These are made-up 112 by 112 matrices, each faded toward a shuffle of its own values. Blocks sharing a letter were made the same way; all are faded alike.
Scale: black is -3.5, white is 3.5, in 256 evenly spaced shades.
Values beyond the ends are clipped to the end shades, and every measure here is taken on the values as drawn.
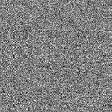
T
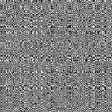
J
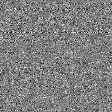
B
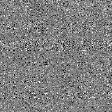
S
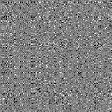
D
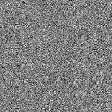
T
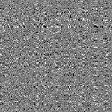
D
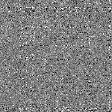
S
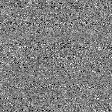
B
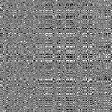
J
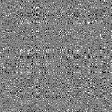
D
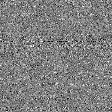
B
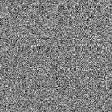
T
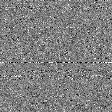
B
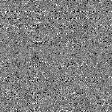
S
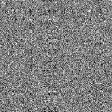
T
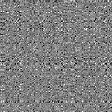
D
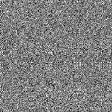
T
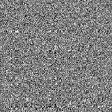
T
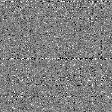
S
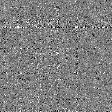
S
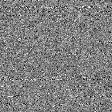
B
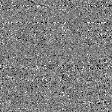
S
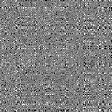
D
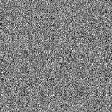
T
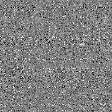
S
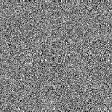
T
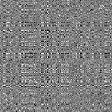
J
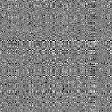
J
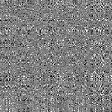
D
